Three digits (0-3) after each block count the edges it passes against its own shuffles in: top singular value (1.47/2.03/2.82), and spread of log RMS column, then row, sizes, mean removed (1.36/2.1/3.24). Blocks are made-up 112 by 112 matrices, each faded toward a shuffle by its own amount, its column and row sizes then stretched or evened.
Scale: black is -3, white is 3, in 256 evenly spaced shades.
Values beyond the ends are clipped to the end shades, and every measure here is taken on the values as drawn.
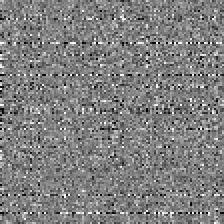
2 2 3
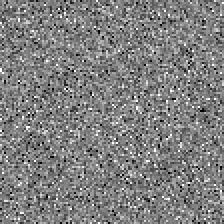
0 0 0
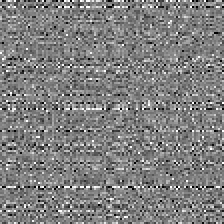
3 1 3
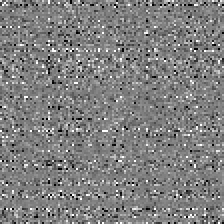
1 2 3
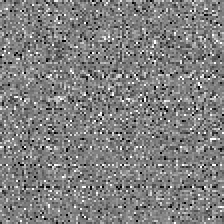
2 0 2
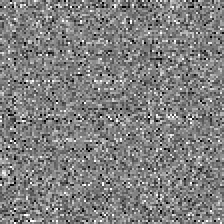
1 1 2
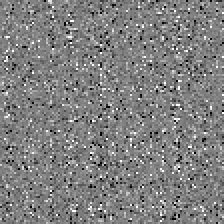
0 2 1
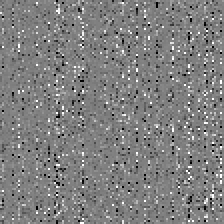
0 3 0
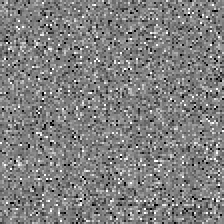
1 1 1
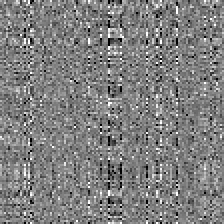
3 3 1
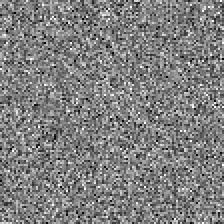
0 0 0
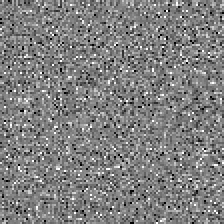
2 0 1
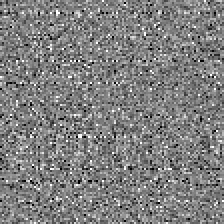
2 1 2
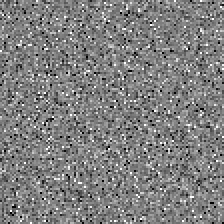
1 0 0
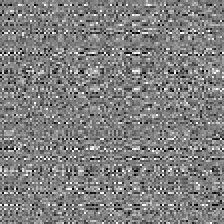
3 0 3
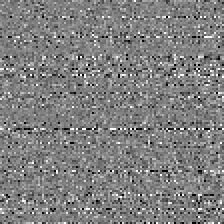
2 1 3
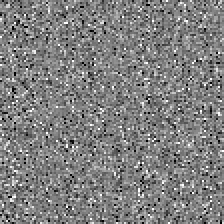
0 2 0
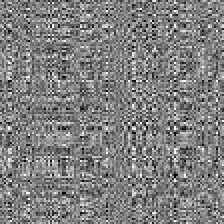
3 3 2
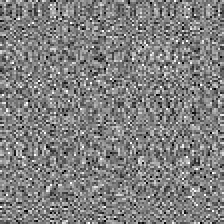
3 1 0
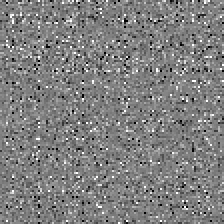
0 2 2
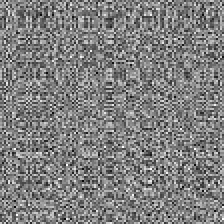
3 1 1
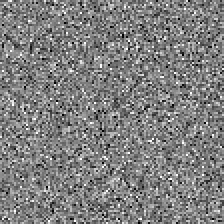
1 0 0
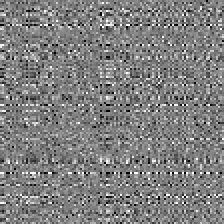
3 2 3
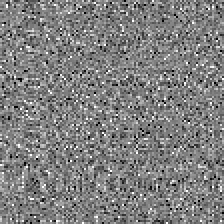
2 0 1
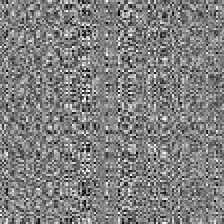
3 3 1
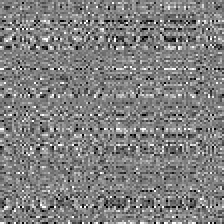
3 0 3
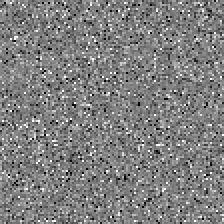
0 0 1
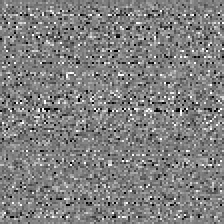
1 0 3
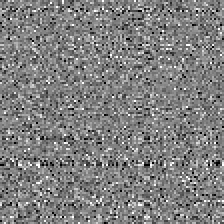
2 0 2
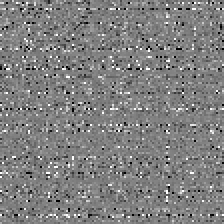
0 2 3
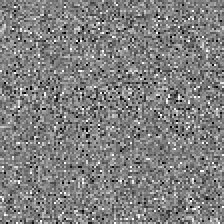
0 1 2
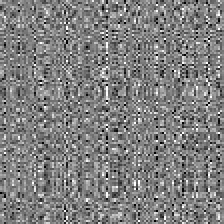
3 3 0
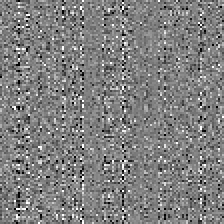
2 3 1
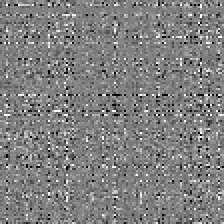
1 3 3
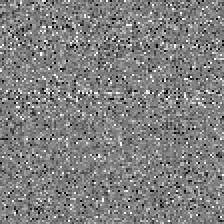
1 0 2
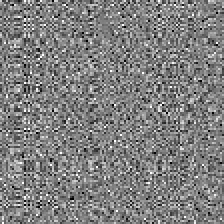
3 2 1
